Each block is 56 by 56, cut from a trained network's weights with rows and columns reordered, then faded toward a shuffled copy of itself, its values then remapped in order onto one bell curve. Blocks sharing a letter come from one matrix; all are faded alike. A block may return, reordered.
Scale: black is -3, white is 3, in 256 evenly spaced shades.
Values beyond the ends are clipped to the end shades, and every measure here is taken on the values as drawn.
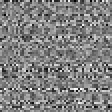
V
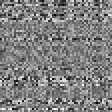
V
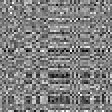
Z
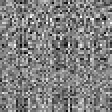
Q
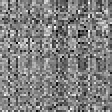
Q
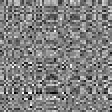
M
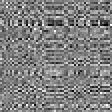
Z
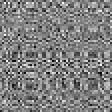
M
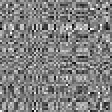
M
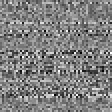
V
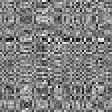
M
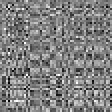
M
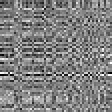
Z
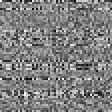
V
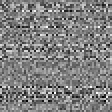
V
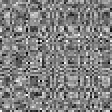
M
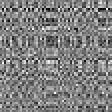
Z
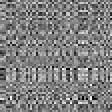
Z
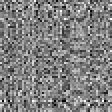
Q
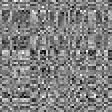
M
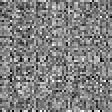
Q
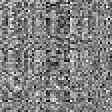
Q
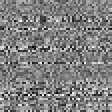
V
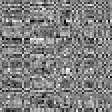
M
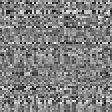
V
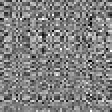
M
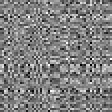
M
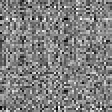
Q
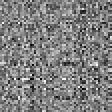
Q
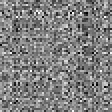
Q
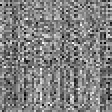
Q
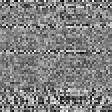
V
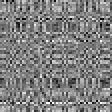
Z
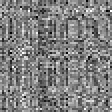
Q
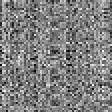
Q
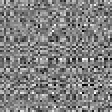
M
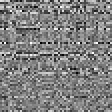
V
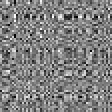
M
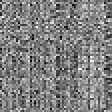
Q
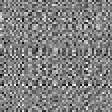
M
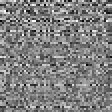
V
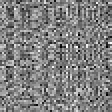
Q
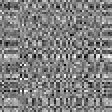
Z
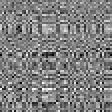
Z
